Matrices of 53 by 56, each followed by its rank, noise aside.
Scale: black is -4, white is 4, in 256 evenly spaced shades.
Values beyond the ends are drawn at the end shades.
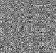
eight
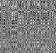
four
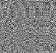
six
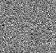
twelve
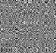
six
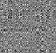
six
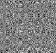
eight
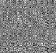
six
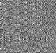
eight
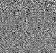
twelve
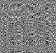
six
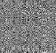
eight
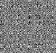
eight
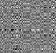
four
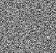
twelve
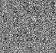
twelve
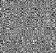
eight
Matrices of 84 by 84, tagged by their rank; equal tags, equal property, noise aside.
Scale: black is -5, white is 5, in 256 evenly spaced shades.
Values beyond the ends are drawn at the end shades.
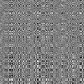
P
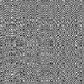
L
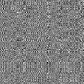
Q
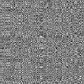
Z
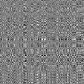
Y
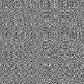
Z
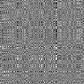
Y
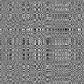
P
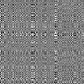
P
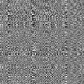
Q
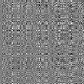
L
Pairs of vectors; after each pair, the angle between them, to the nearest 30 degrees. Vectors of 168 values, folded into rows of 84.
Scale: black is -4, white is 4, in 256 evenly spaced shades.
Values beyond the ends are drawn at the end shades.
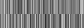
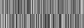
30 degrees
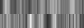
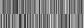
90 degrees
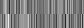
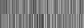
90 degrees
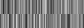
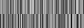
90 degrees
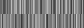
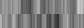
90 degrees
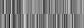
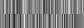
30 degrees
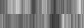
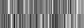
60 degrees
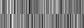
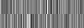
90 degrees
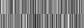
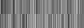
150 degrees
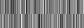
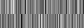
150 degrees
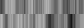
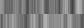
120 degrees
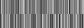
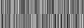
150 degrees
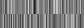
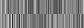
120 degrees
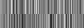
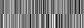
90 degrees
